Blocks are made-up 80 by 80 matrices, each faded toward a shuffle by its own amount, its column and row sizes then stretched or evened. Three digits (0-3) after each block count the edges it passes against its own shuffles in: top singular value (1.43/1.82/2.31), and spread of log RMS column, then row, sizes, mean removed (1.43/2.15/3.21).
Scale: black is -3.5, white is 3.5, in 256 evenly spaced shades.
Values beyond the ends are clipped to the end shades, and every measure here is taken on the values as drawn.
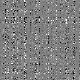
0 3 2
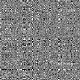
3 2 2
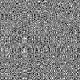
3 0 1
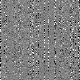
1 3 1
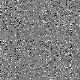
0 2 1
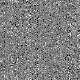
0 2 0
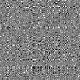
3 1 2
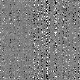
0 3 1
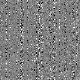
0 3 1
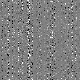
0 3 0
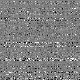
0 1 3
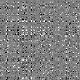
3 2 2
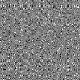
3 1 1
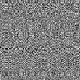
3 0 2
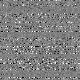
0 0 3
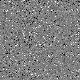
0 1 1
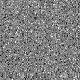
2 0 0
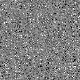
1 1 1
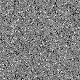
0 0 0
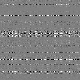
3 1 3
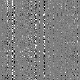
3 3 1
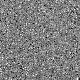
0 0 0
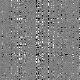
1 3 2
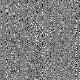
0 3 0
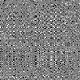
3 1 2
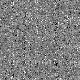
1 1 0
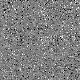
0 1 1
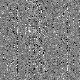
2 2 0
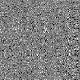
2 1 1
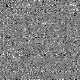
0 1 2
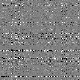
2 2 3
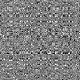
3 1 2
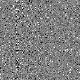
1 2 1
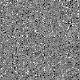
1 2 1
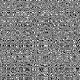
3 0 2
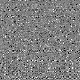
2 0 2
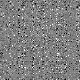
2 2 1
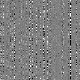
3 3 0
